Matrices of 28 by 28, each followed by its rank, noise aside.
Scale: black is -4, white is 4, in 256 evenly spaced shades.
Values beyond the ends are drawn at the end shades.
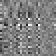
two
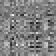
three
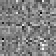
four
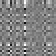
one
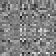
four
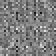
four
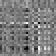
one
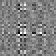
one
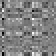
one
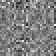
four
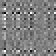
one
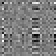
one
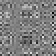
three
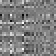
two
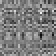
three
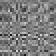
two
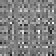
three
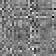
four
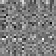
four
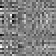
three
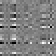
one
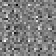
three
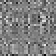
three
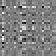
two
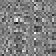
four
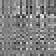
two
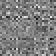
four
